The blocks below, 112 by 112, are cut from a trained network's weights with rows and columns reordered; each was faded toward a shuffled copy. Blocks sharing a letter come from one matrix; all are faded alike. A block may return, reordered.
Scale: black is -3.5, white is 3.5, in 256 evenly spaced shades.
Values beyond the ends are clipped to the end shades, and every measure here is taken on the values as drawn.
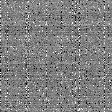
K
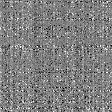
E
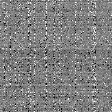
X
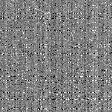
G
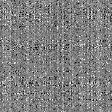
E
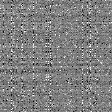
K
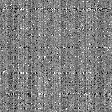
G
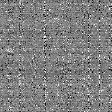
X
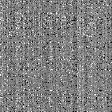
E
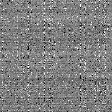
X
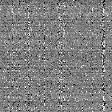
X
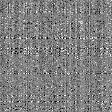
G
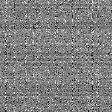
X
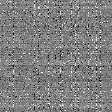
K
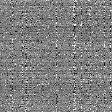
K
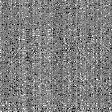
E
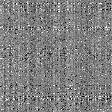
G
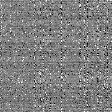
X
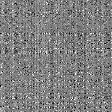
E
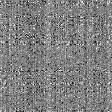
E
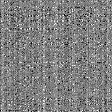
E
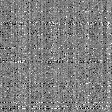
G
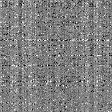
G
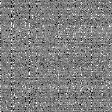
X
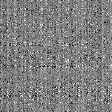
E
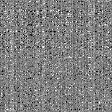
E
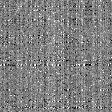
G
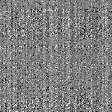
E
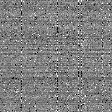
K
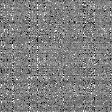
X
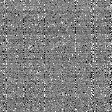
K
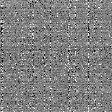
X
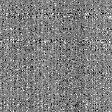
E
